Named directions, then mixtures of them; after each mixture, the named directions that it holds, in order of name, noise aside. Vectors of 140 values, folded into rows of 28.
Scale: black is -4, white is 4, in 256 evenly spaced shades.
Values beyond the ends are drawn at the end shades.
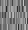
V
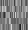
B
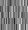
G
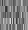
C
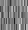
G.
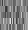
C.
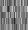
B, G.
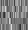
B.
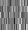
G.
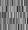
V.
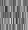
C.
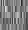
B, C.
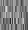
C.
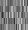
G, V.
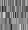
B.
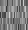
B, V.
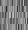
V.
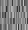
V.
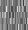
V.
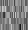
B.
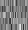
B, C.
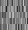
V.
